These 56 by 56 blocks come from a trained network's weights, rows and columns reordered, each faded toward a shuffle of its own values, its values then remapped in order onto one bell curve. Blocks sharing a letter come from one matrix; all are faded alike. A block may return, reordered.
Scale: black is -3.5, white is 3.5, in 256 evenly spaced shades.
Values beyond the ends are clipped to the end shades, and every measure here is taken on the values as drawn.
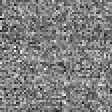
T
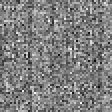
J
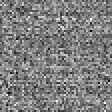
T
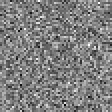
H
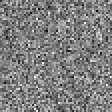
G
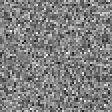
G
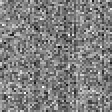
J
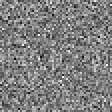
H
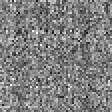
J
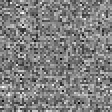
T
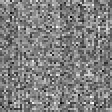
J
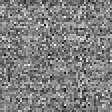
T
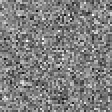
H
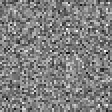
H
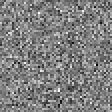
H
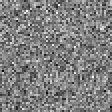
H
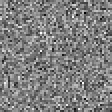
H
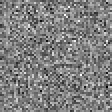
G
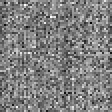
J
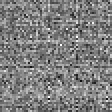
T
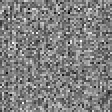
J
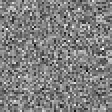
H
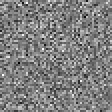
H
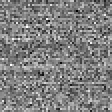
T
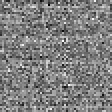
T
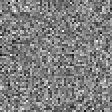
H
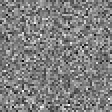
H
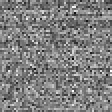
T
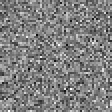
H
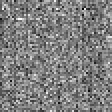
J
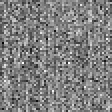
J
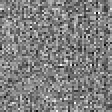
J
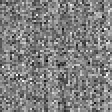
J
